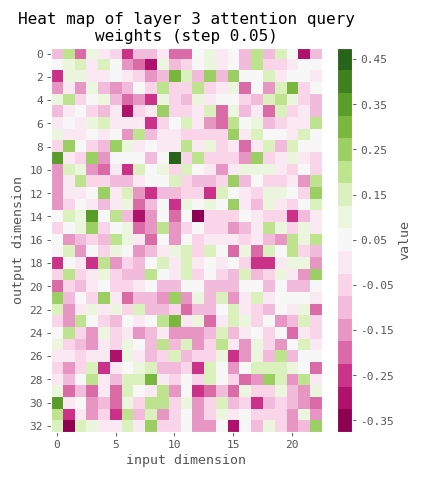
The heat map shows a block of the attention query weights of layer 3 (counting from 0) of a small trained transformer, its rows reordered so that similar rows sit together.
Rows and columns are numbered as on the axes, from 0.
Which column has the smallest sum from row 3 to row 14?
8
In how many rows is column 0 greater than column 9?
12
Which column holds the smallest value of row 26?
5
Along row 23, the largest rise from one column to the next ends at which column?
2
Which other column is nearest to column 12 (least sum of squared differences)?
20
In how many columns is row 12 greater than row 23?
9
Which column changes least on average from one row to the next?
14
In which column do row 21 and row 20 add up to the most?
4
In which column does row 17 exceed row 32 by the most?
1
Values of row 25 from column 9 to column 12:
0.2 -0.1 0.15 -0.15
